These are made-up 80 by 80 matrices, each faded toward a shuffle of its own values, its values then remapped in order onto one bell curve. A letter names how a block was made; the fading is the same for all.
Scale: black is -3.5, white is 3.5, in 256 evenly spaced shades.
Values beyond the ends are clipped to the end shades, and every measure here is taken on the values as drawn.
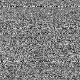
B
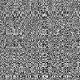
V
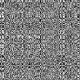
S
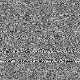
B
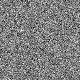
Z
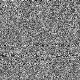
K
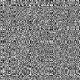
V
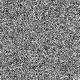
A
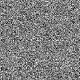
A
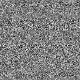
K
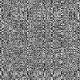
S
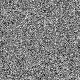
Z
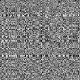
V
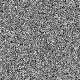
Z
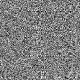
A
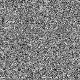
K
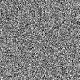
A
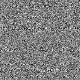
K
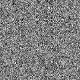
A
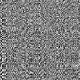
S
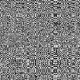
V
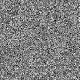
A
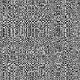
V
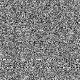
K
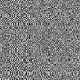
S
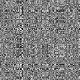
V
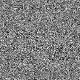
K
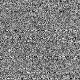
K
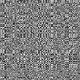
V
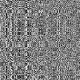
S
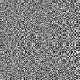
S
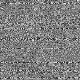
B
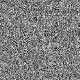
A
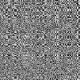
V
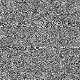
K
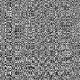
S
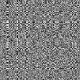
V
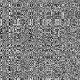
V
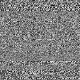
B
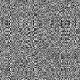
S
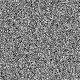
Z
